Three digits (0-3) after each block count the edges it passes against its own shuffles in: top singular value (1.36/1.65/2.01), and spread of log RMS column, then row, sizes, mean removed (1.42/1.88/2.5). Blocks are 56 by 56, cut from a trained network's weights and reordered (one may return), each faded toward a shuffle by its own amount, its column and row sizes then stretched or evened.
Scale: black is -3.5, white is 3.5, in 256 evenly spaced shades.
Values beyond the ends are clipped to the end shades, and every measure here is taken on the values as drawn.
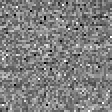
0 0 0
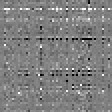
3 3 2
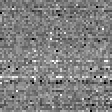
2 1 2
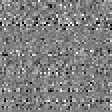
2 0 3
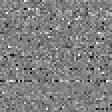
0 0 2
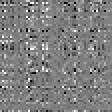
3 3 3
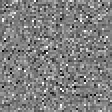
0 1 0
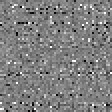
2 0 2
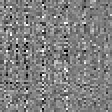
2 3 1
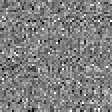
2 0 1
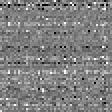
2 2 3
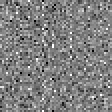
3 2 0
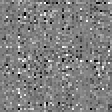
0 3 2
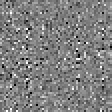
2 2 1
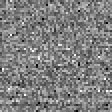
0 0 0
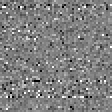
0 0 2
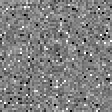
2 0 0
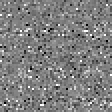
0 0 2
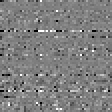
2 1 3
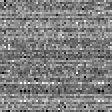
3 1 1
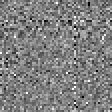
2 1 1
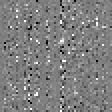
0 3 0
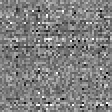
1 2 2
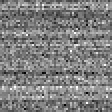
3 1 1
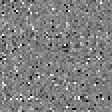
1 1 1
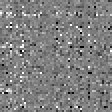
0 2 2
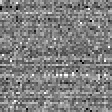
2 0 1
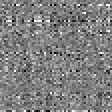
2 0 3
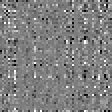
3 3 3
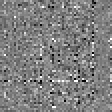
2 3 1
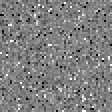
0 1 0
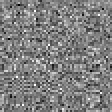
3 0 1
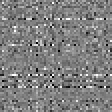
3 1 3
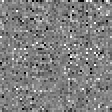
1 2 2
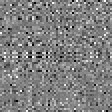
3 0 3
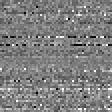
2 0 3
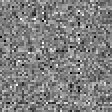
2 0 1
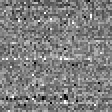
1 1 1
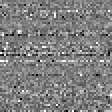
1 0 3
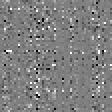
0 3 2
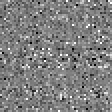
0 0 2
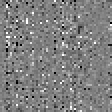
0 3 1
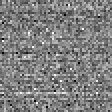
1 0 0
